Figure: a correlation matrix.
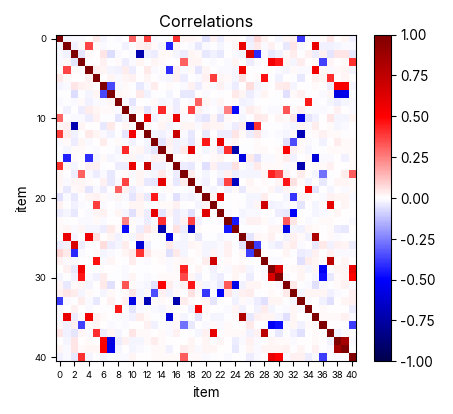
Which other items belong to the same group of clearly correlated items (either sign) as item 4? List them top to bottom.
1, 15, 25, 35
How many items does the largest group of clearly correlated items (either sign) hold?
6
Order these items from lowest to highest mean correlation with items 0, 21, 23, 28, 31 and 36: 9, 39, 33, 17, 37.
33, 17, 39, 9, 37
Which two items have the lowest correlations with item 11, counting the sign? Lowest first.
2, 26
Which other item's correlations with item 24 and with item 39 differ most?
38
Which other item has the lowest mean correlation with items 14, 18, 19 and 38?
24
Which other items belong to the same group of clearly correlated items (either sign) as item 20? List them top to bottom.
13, 22, 32
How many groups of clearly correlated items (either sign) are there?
9
